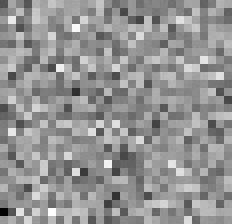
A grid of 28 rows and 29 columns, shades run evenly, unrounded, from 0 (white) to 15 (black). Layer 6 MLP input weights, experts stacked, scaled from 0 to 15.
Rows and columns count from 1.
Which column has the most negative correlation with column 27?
24
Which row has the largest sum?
12
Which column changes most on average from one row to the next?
10
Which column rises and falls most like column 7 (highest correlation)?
3
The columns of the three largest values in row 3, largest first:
18, 20, 17
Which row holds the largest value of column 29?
13
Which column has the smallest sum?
5
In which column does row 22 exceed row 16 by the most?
15
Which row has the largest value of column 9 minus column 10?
22
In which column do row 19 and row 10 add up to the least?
28
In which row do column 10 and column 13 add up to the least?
4
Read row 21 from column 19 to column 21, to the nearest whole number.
4 6 6
